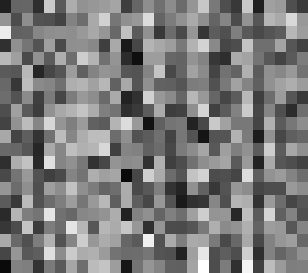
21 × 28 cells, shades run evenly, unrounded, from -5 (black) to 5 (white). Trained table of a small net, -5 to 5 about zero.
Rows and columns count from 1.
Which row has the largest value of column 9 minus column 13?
5
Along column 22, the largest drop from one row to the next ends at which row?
17
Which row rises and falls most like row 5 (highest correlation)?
9
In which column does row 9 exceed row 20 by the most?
15
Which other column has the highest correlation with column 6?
22
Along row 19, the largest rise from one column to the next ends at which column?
14
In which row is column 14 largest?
19
